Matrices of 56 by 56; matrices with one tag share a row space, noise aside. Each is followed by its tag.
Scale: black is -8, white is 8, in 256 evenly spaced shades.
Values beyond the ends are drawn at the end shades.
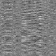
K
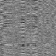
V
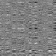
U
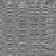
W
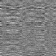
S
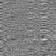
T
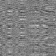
W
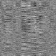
K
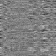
T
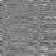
T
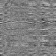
T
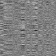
V
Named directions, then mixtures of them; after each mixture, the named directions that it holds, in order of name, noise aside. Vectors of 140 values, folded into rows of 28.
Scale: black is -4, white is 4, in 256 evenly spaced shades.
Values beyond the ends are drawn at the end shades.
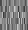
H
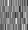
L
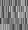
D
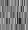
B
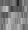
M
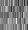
B, L, M.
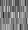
D, H, M.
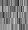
B, D, M.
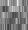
L, M.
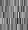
B, H.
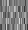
B, H, L.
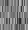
B.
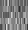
H, L, M.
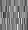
H.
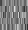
H.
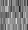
L, M.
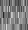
D, H, M.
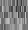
B, D, M.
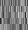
D.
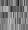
B, M.
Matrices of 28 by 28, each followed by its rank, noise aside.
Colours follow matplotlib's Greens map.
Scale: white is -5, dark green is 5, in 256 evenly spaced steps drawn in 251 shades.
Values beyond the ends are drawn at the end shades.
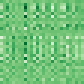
two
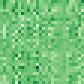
four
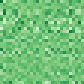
four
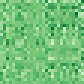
four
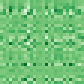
two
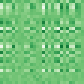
one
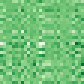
three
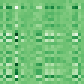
one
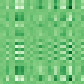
one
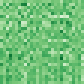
four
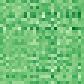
four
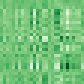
two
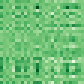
three
